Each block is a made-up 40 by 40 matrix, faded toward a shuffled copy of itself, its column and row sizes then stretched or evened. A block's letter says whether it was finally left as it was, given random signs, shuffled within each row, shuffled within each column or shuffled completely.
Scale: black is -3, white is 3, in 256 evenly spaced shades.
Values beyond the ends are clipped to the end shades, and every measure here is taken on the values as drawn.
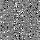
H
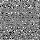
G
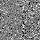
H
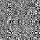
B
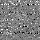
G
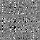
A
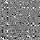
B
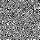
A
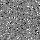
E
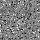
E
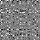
B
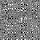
B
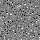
E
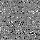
G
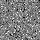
E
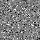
G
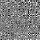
B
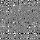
A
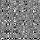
B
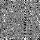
A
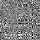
B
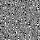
H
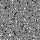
E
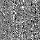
H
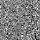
H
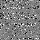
G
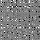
B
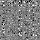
A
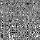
A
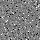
E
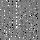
H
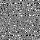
G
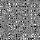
A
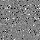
G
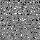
G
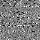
G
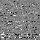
G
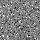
E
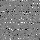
G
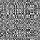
B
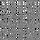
B
